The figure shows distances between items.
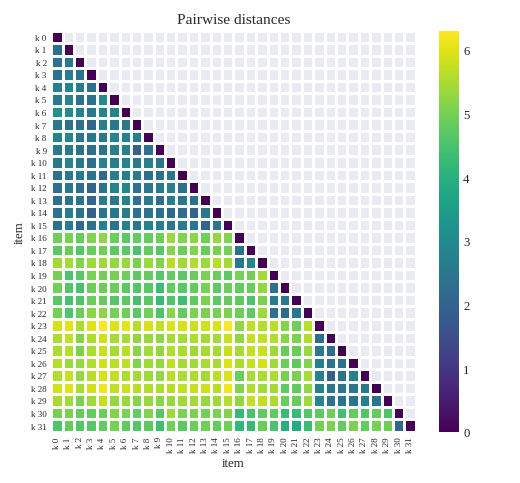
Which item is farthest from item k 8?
k 23
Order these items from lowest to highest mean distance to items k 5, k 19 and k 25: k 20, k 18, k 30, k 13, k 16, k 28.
k 20, k 13, k 28, k 30, k 16, k 18
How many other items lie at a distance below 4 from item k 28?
6
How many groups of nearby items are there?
5
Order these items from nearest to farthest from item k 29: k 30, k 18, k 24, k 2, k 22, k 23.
k 24, k 23, k 30, k 2, k 22, k 18
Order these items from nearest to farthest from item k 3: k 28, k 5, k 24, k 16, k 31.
k 5, k 31, k 16, k 24, k 28
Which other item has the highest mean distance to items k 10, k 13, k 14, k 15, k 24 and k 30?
k 18
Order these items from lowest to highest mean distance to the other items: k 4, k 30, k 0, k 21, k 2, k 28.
k 2, k 0, k 4, k 21, k 30, k 28
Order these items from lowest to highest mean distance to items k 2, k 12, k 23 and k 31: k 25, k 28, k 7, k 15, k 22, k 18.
k 7, k 15, k 25, k 28, k 22, k 18
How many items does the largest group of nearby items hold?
16
